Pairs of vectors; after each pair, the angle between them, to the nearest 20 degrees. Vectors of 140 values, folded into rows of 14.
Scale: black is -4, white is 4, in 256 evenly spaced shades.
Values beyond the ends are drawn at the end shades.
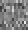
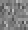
40 degrees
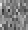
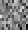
100 degrees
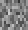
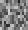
20 degrees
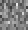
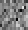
100 degrees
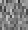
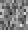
100 degrees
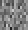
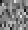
60 degrees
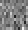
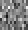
60 degrees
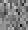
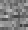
60 degrees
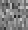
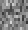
120 degrees
